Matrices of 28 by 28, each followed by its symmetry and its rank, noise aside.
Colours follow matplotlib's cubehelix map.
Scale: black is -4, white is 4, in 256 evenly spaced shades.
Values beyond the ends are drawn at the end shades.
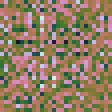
antisymmetric, rank four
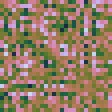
antisymmetric, rank four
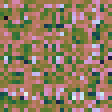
no symmetry, rank four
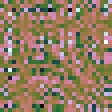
antisymmetric, rank four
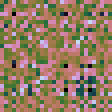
symmetric, rank four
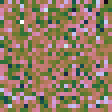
no symmetry, rank six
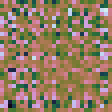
antisymmetric, rank four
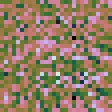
no symmetry, rank five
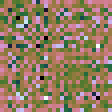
symmetric, rank six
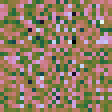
no symmetry, rank four
